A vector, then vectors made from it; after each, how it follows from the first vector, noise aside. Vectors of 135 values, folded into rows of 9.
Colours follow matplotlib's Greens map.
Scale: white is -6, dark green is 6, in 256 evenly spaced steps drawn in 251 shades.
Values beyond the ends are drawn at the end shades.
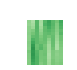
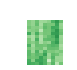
reversed.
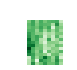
wrapped around, scaled up.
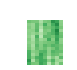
reversed.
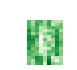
wrapped around, negated, scaled up.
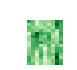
wrapped around, scaled up.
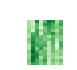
scaled up.
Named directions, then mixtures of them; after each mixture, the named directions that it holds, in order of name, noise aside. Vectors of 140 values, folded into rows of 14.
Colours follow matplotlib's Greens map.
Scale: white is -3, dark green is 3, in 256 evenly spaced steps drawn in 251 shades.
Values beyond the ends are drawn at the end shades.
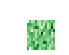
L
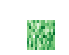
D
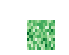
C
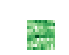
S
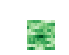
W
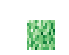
D, L.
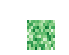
C.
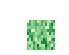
C, L.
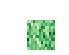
C, D.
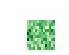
C.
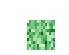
C, L.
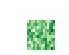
C, L.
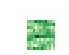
S.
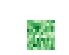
D, S.
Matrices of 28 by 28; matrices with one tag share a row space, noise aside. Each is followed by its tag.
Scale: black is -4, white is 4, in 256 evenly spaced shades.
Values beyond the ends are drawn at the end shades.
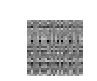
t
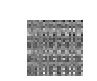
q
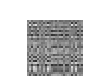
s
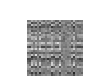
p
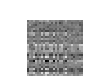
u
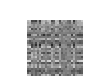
p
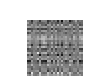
t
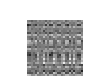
q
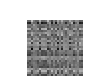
t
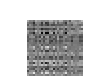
u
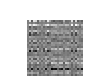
s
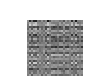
s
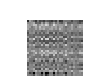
u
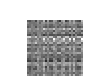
q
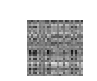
s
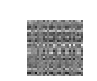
q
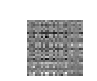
u
